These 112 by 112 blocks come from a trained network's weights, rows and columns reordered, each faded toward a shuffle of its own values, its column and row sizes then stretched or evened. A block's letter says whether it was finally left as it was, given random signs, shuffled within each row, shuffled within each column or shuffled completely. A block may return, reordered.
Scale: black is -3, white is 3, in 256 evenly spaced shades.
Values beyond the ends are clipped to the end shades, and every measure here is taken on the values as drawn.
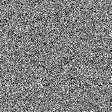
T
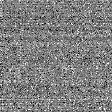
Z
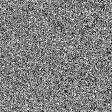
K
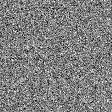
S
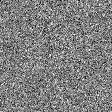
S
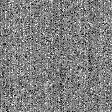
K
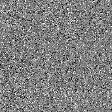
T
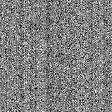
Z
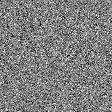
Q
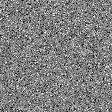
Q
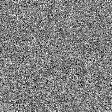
T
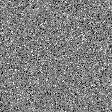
Q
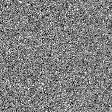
K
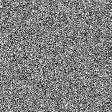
Q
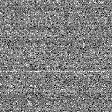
Z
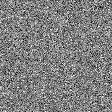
K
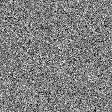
S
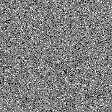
T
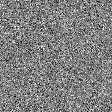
T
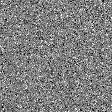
K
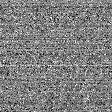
Q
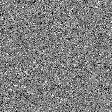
Q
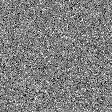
S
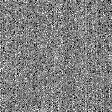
Z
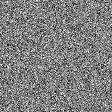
K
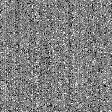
Z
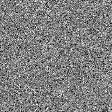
T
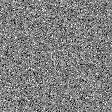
S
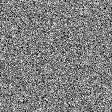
S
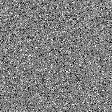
Q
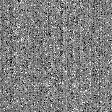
K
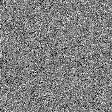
K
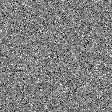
S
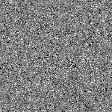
T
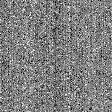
K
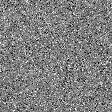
S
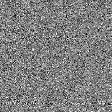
Z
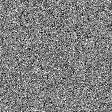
S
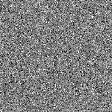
Z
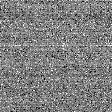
Z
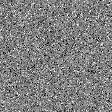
Q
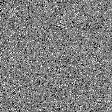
T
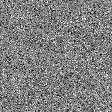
S
